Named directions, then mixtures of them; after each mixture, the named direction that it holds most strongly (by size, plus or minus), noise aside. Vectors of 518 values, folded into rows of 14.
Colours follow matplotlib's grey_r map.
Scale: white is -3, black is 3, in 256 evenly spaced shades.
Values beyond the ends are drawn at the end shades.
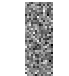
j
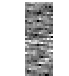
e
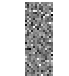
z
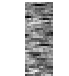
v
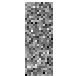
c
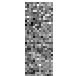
z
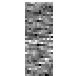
e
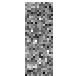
c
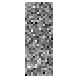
c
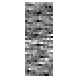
e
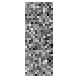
j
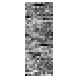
v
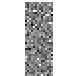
z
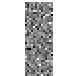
z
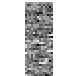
e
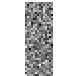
j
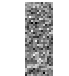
c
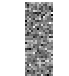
z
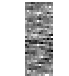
e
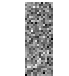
c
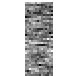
e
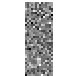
z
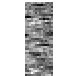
v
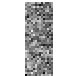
c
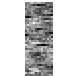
v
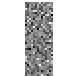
z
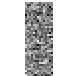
j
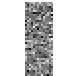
z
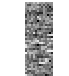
e
